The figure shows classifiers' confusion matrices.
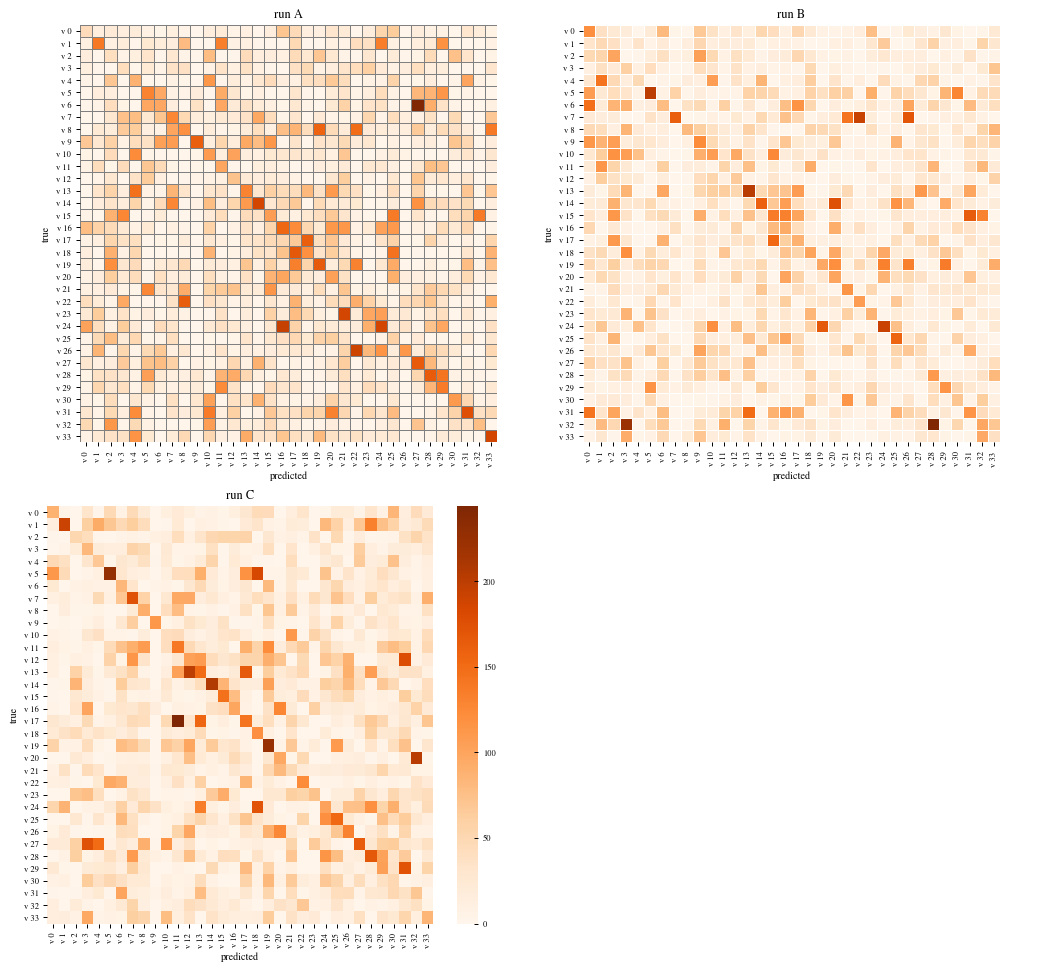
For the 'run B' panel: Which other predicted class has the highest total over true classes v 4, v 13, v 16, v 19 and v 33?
v 20
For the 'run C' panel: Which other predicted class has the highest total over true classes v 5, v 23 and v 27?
v 3
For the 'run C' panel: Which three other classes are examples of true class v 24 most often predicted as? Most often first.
v 18, v 13, v 28
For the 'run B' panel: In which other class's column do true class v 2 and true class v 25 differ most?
v 16
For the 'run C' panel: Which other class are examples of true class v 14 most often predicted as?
v 19
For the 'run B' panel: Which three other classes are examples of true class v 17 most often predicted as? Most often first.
v 15, v 2, v 6
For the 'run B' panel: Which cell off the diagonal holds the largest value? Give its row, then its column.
v 32, v 28
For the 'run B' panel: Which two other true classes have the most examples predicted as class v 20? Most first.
v 14, v 19
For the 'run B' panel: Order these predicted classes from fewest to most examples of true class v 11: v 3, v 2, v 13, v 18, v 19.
v 19, v 3, v 2, v 13, v 18
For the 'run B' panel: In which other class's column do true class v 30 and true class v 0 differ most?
v 21
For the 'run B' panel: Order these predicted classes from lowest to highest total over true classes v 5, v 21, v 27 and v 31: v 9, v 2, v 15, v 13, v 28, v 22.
v 22, v 28, v 9, v 15, v 2, v 13
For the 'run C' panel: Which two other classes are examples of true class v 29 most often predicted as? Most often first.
v 31, v 17
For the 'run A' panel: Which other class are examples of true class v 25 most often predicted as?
v 2
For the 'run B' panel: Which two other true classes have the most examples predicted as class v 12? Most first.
v 10, v 24
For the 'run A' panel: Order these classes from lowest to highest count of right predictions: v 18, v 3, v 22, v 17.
v 3, v 17, v 22, v 18
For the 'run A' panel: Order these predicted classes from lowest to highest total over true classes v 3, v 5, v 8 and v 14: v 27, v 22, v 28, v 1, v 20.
v 1, v 20, v 28, v 22, v 27
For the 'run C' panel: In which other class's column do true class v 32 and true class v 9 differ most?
v 22
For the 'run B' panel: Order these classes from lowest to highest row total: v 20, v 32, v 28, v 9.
v 28, v 20, v 9, v 32
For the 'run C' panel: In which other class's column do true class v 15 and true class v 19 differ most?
v 12
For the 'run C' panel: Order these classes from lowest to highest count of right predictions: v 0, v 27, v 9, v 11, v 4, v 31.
v 31, v 4, v 0, v 9, v 11, v 27
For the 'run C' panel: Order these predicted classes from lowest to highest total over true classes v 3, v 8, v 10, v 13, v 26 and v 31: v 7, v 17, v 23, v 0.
v 0, v 23, v 7, v 17
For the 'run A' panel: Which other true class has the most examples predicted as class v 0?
v 24
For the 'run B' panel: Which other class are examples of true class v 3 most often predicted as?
v 33
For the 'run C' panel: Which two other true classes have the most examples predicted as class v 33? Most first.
v 7, v 17
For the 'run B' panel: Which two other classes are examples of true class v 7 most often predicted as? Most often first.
v 22, v 26
